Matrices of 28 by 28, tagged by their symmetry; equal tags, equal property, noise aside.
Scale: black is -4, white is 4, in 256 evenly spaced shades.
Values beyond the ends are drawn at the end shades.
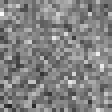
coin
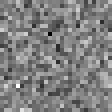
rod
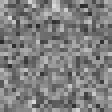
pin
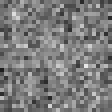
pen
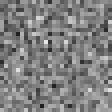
pin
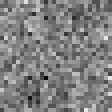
pen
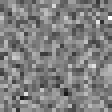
rod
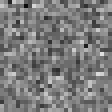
pin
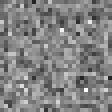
coin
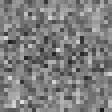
pen
